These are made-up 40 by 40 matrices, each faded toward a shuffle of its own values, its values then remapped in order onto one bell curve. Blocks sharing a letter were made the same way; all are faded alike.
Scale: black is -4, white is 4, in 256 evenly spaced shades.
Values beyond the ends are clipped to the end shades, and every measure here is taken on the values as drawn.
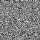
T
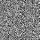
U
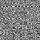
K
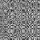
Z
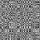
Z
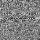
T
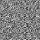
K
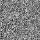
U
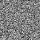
U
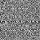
K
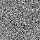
U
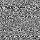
T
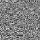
K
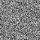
U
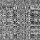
Z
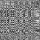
Z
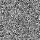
U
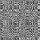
Z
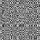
Z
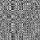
Z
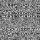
K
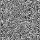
U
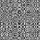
Z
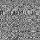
K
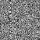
U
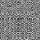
Z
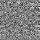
K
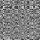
Z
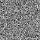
U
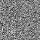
U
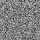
U
